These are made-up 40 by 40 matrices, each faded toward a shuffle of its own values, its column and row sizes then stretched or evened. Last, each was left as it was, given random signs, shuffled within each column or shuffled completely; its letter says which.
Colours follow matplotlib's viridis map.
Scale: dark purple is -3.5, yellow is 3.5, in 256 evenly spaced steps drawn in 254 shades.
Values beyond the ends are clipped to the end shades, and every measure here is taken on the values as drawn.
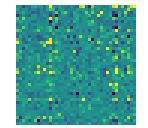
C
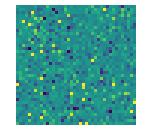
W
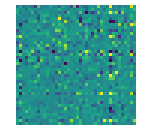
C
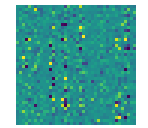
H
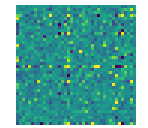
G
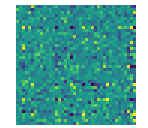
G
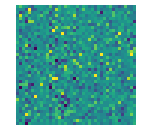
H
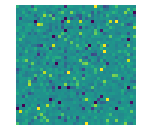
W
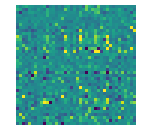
C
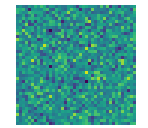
W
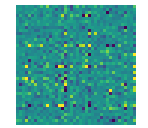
C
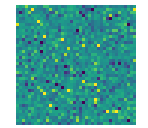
W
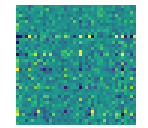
C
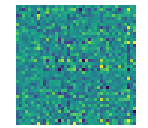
G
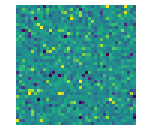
W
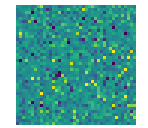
W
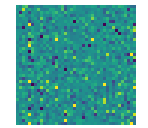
H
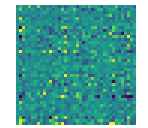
G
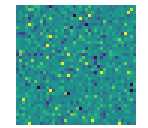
W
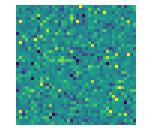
W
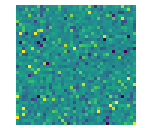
W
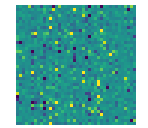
H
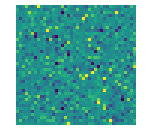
W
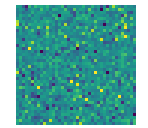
W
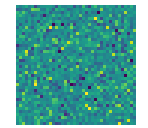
W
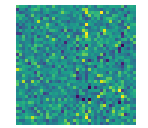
H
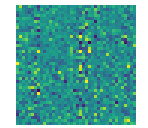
H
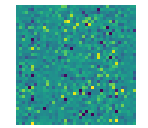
H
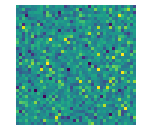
W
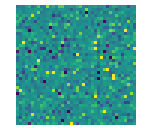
W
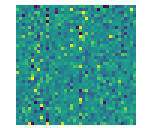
H
